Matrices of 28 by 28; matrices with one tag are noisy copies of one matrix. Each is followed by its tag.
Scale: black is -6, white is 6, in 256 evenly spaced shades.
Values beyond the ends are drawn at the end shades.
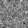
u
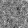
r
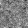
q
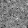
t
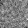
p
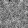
u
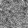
q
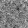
r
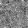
q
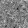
r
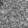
p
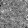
p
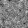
u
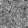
q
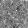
r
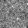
t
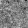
q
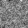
u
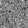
q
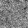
q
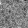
q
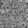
p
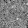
t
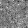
q
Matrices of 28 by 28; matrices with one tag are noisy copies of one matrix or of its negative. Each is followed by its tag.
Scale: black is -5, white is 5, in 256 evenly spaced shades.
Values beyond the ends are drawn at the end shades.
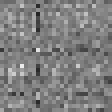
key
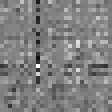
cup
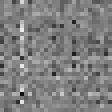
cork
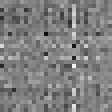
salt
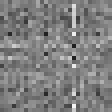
salt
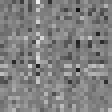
cup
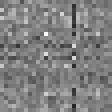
salt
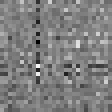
cup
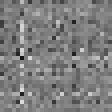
cork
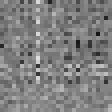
cup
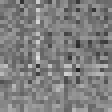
cup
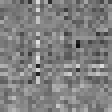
cup
